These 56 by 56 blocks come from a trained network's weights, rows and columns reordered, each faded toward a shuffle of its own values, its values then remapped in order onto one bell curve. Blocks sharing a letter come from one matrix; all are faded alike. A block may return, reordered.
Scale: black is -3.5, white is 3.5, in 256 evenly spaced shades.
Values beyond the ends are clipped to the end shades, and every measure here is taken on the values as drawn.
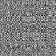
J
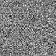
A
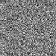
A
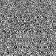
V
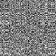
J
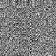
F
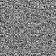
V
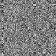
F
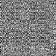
J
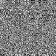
V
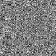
V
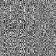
J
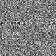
A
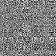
J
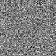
A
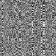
J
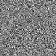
V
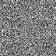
A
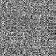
F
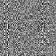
J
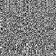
F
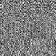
F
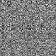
V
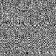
V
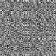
J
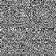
A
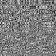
V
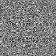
V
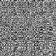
J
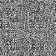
F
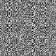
J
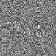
F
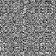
J
